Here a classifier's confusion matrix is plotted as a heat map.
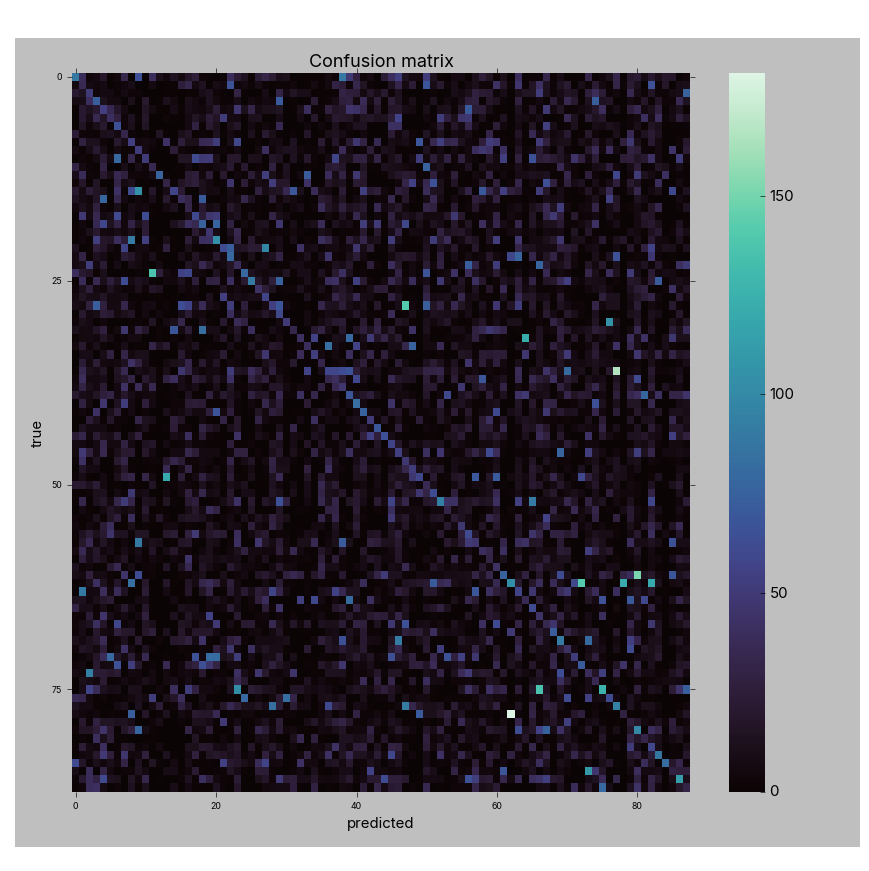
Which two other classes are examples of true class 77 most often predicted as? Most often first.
47, 28
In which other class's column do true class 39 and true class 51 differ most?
81
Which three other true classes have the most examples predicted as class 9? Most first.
14, 57, 80
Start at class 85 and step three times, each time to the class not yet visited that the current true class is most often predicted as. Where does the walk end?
87
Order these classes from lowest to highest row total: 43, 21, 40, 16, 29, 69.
29, 43, 16, 40, 21, 69
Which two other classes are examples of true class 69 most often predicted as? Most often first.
46, 73
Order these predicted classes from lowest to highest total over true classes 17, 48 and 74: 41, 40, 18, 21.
21, 18, 40, 41
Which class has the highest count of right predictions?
75
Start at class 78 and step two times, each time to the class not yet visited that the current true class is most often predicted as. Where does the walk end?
72
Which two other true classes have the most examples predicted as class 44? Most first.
86, 61
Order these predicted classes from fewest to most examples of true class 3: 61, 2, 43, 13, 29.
61, 13, 43, 2, 29
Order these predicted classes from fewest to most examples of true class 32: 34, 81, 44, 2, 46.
2, 46, 44, 81, 34
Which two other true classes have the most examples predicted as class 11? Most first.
24, 76
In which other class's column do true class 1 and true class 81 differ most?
22
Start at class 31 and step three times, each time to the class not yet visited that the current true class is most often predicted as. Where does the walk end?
8
